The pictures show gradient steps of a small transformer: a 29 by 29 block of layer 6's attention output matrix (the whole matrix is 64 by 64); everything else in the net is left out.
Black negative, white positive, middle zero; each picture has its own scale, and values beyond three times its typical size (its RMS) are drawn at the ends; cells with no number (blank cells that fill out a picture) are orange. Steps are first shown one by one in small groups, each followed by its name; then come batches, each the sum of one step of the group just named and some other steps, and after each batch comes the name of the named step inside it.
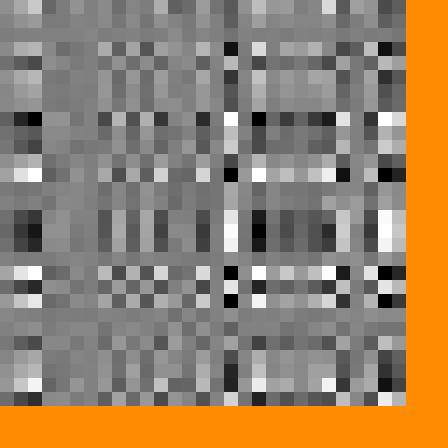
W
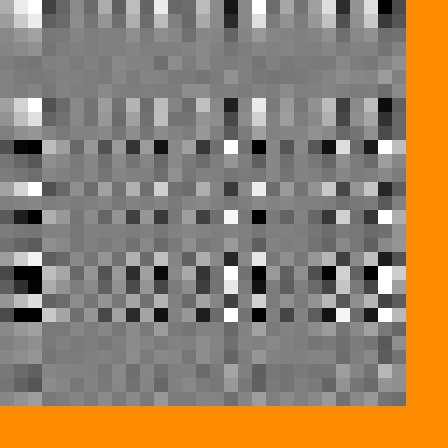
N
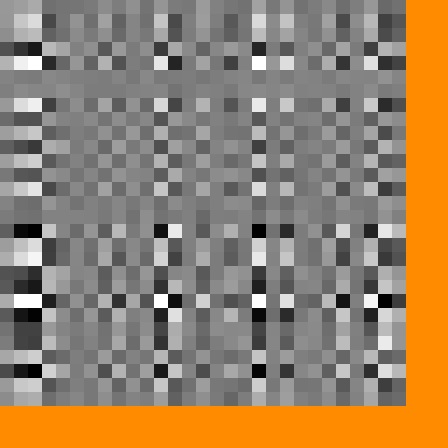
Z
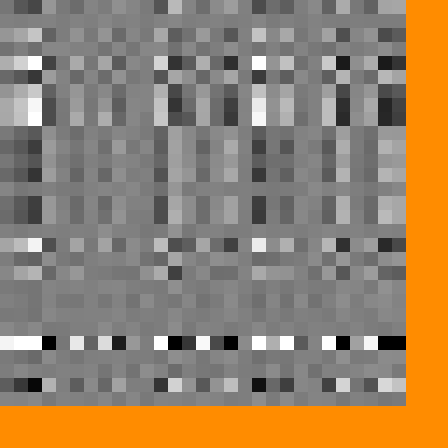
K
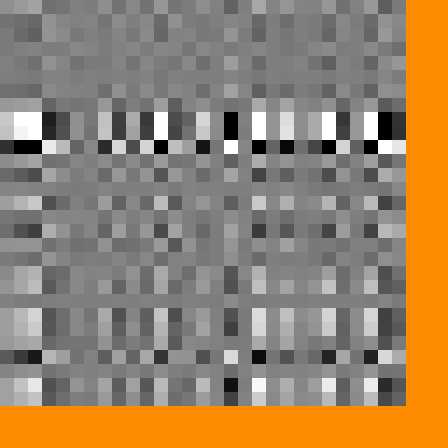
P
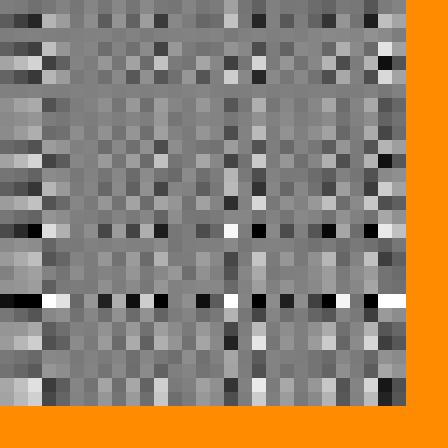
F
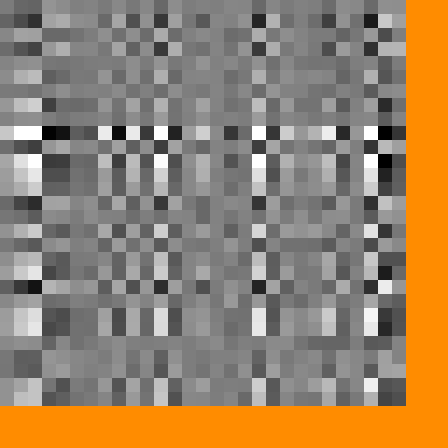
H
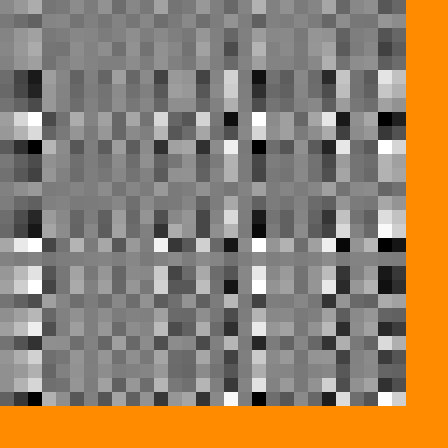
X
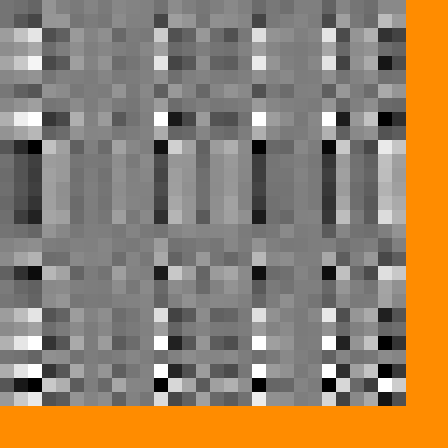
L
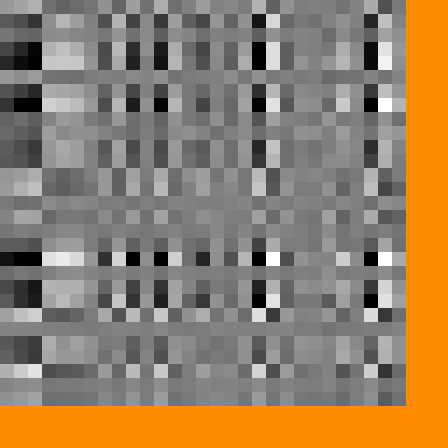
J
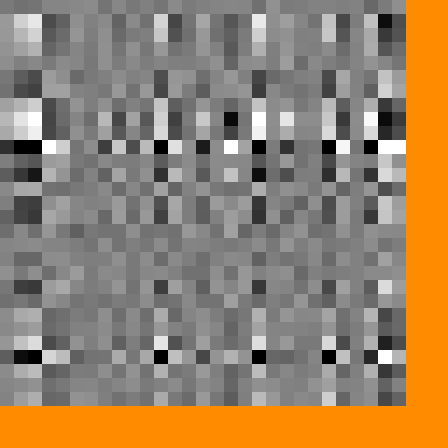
P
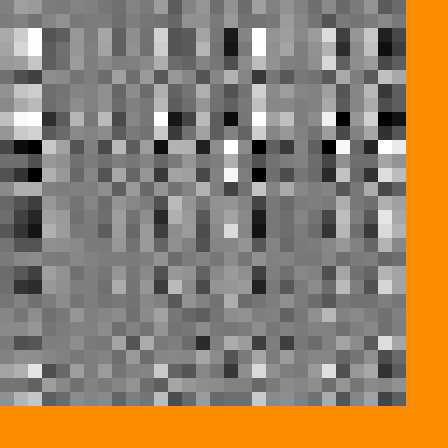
L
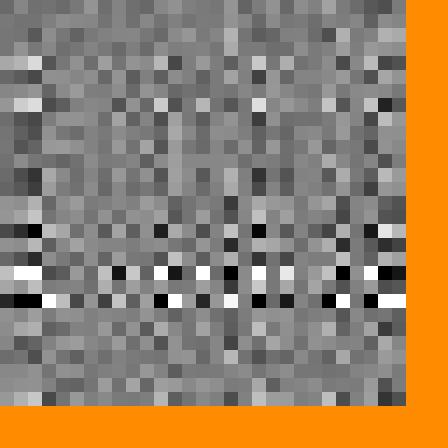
F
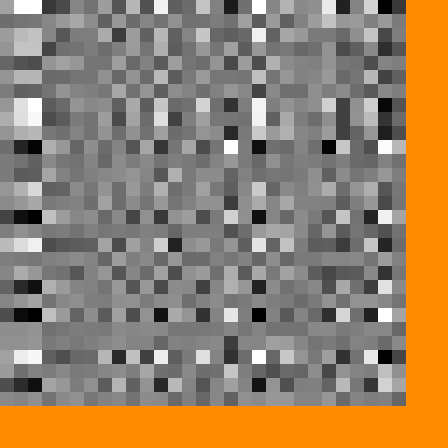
N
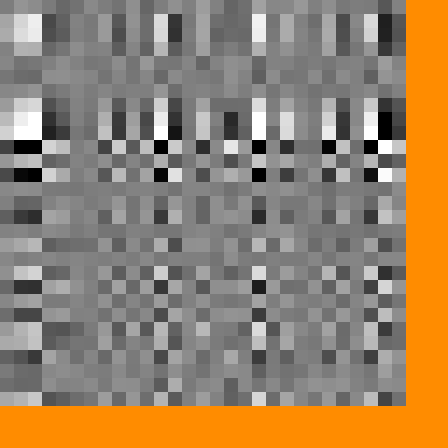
P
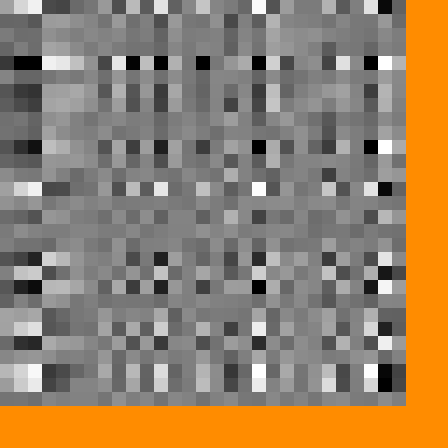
J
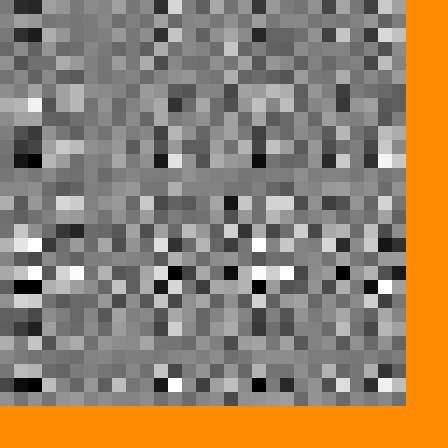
K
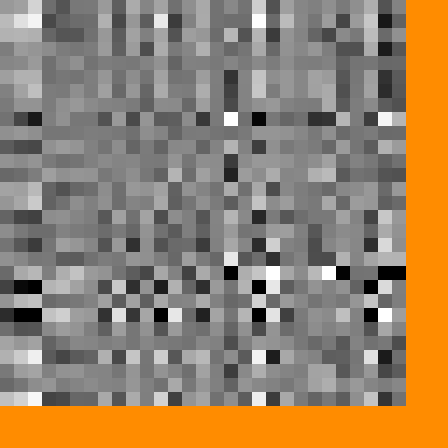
W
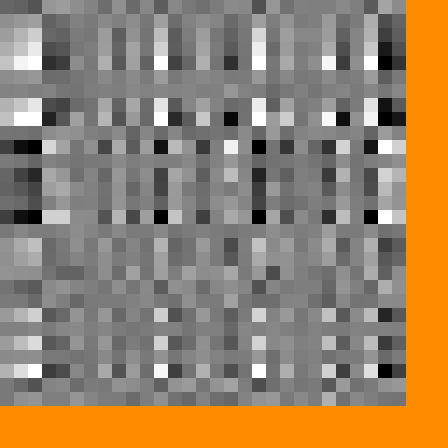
L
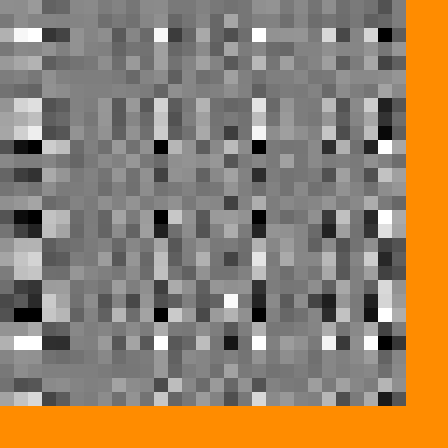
F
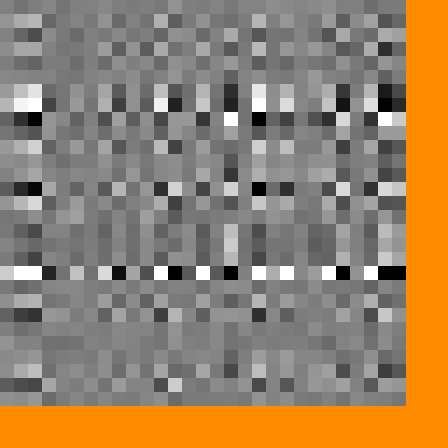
W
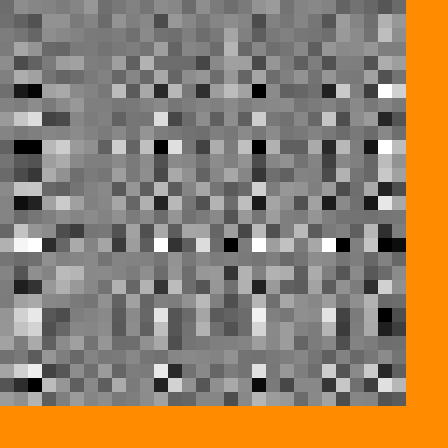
L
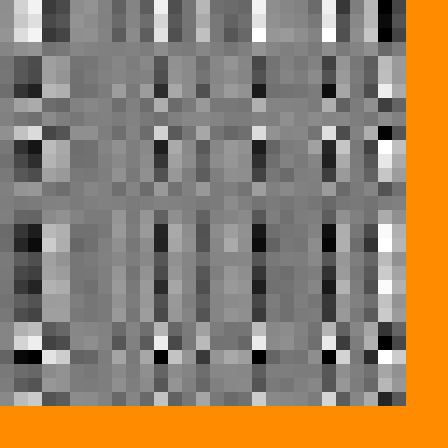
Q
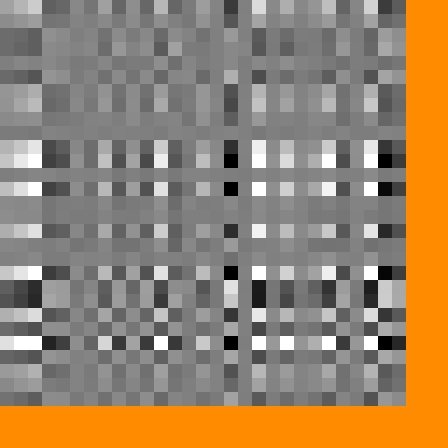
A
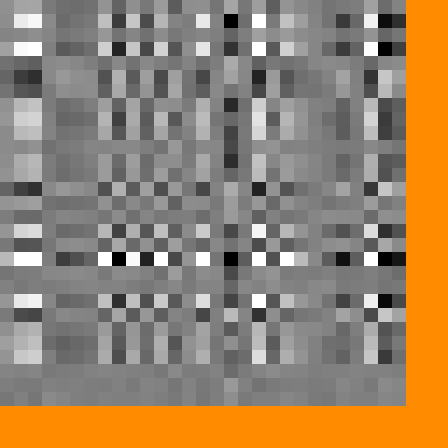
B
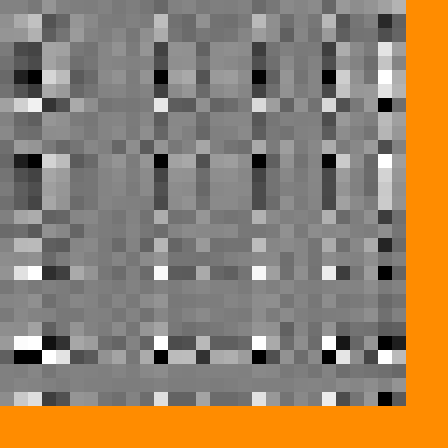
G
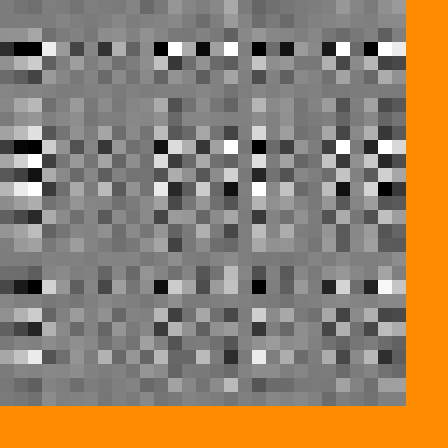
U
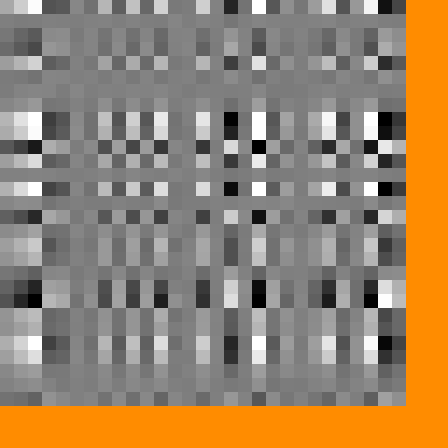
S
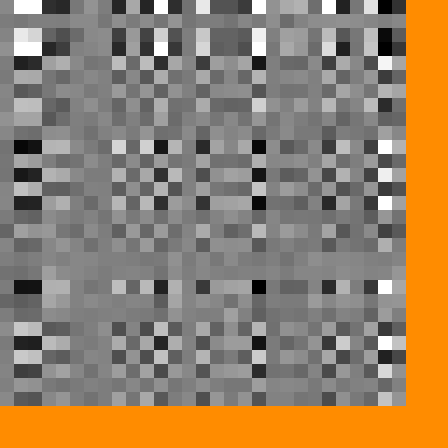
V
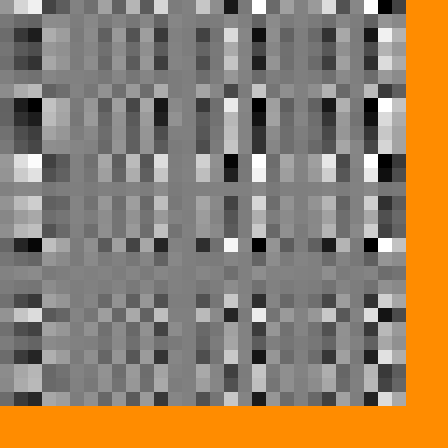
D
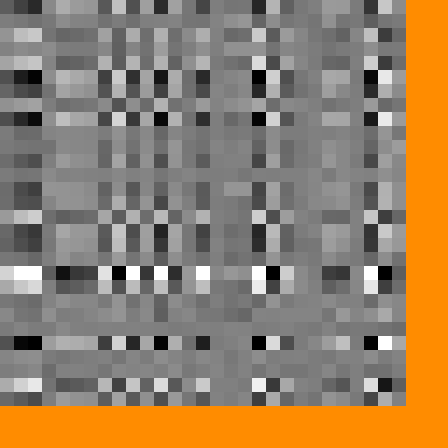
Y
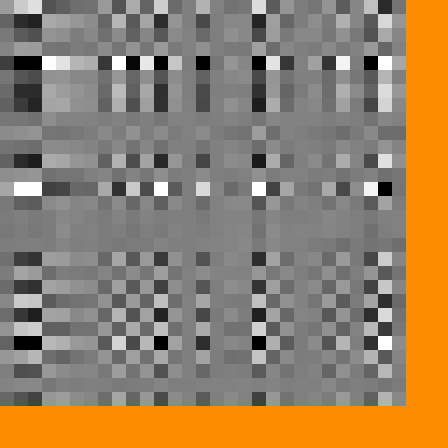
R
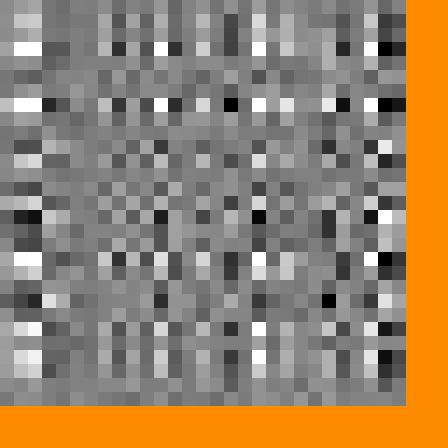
B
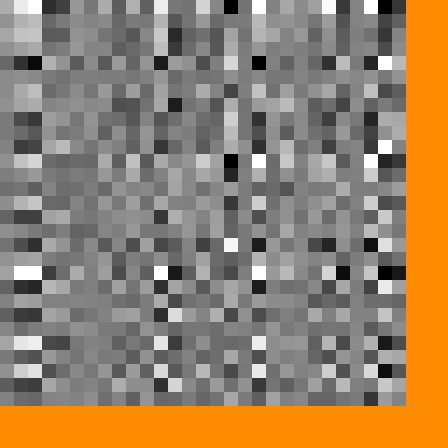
D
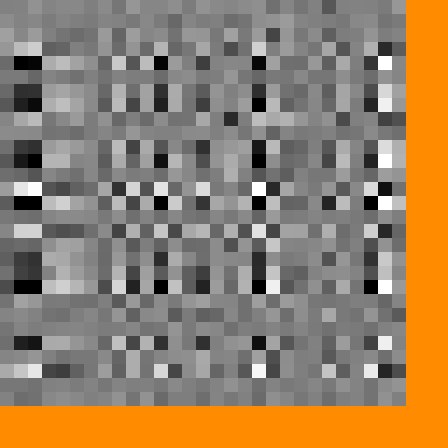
R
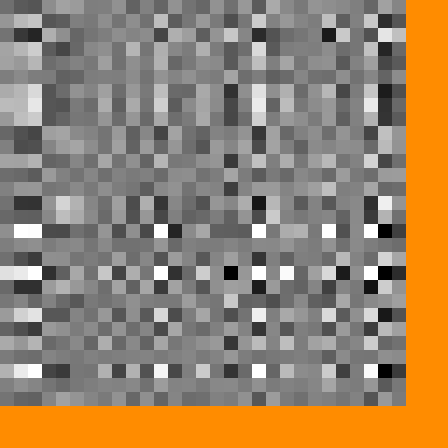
A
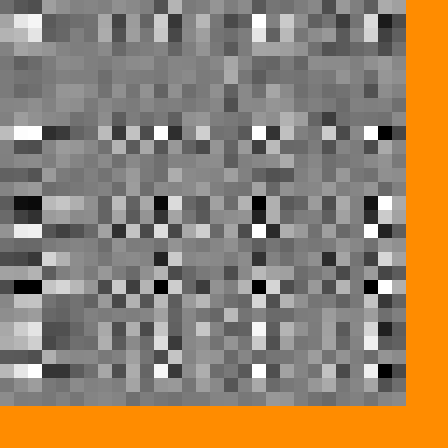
B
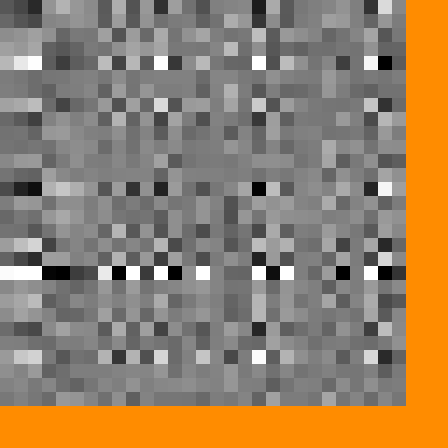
Y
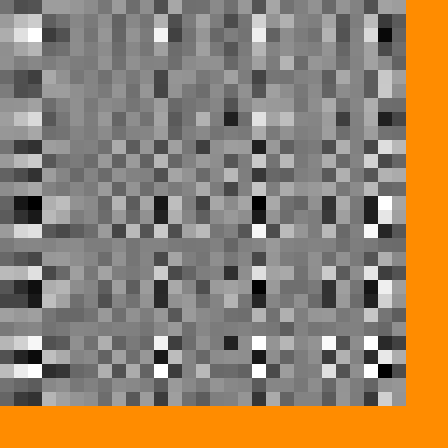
A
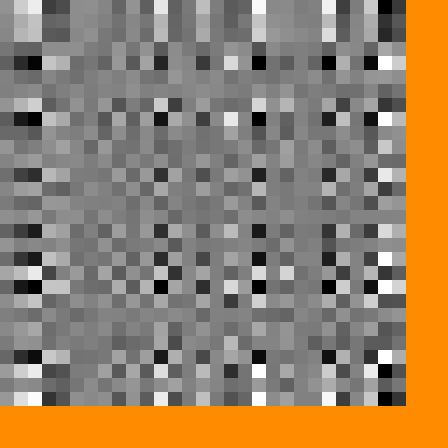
Q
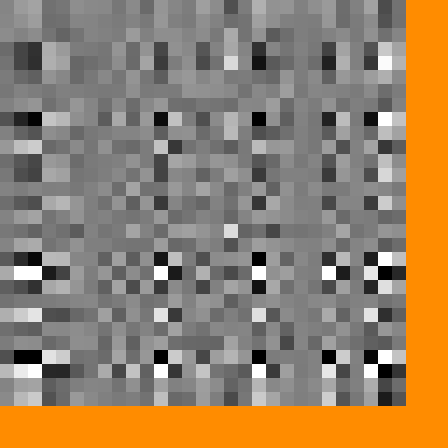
G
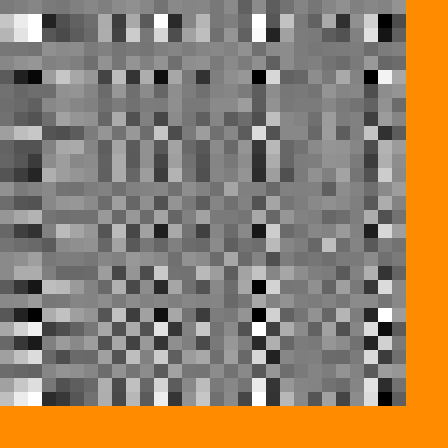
Y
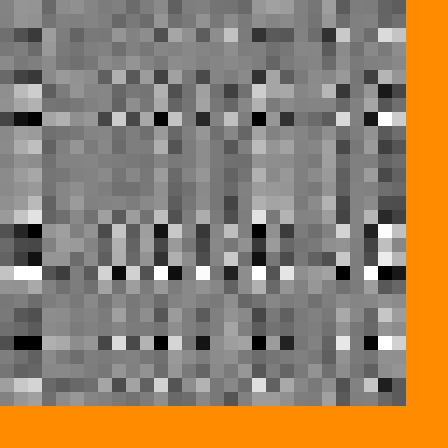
Y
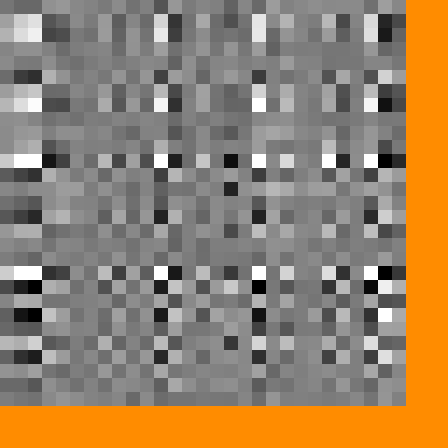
A
